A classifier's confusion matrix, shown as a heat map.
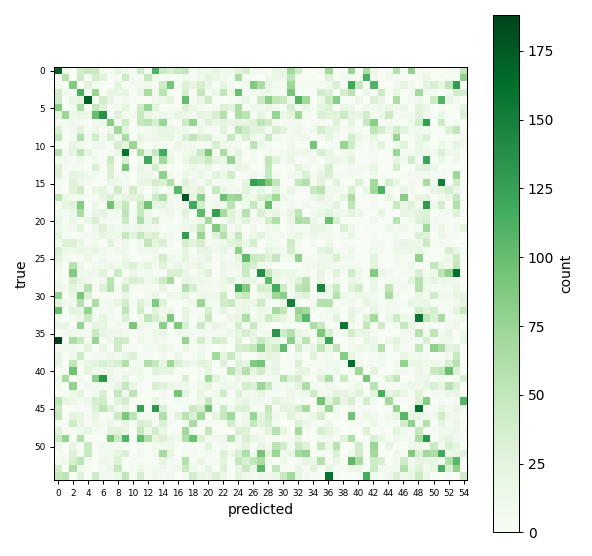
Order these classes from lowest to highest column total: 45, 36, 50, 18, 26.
50, 18, 45, 26, 36
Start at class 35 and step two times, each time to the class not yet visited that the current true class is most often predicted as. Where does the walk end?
24
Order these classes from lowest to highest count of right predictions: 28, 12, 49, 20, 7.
20, 7, 28, 12, 49
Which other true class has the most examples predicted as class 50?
37
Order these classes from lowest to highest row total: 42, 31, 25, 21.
21, 25, 42, 31
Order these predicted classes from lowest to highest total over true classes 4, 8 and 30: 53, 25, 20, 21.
21, 20, 53, 25
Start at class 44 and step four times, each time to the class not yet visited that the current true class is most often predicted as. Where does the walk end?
13
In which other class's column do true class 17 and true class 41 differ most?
6
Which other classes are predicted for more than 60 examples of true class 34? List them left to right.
3, 10, 14, 16, 38
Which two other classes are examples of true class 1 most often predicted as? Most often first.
41, 54
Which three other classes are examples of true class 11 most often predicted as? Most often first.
9, 14, 20
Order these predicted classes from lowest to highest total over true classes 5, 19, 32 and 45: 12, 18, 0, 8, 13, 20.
8, 18, 12, 20, 13, 0
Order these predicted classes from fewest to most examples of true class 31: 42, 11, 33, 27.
33, 42, 11, 27
